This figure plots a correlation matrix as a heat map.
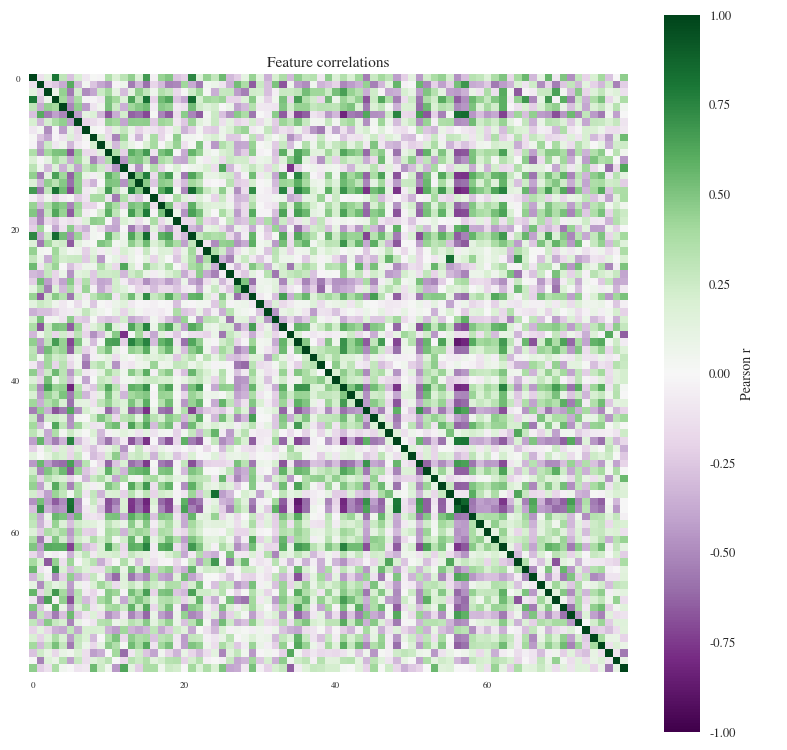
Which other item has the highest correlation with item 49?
34
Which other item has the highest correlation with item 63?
26
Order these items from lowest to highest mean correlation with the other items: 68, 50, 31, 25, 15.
31, 50, 25, 68, 15
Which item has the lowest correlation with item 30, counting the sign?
55
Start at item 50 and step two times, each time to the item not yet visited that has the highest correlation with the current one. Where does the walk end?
35
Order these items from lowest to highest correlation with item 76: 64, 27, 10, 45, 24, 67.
45, 67, 64, 10, 24, 27
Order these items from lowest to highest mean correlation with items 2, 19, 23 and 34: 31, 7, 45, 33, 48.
7, 48, 31, 45, 33
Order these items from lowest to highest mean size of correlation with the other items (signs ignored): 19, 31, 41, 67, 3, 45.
31, 19, 67, 45, 3, 41
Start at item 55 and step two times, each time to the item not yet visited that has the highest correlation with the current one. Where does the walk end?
64
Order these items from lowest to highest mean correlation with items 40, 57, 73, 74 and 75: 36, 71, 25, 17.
71, 17, 36, 25
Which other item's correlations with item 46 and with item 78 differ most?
11
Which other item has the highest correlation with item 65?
3
